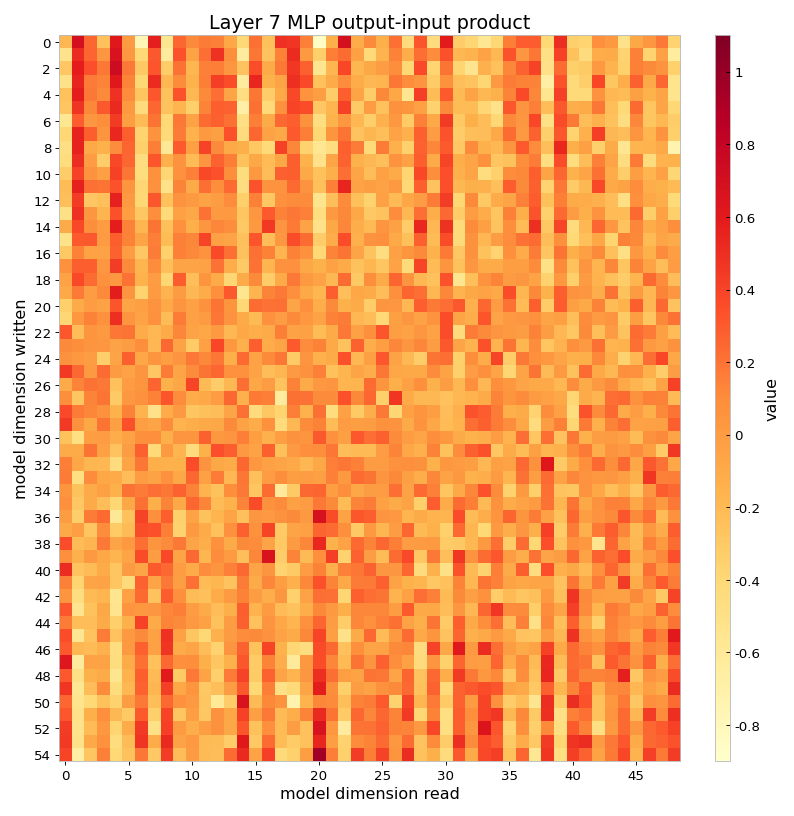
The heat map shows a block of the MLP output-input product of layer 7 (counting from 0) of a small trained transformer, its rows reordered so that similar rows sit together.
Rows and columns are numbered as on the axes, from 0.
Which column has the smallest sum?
17
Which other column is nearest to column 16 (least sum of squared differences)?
21
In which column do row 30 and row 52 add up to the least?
1
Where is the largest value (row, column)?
54, 20
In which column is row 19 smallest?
14
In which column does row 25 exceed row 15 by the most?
0
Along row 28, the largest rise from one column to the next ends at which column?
41
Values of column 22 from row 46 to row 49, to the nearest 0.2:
-0.2 -0.2 0 -0.4
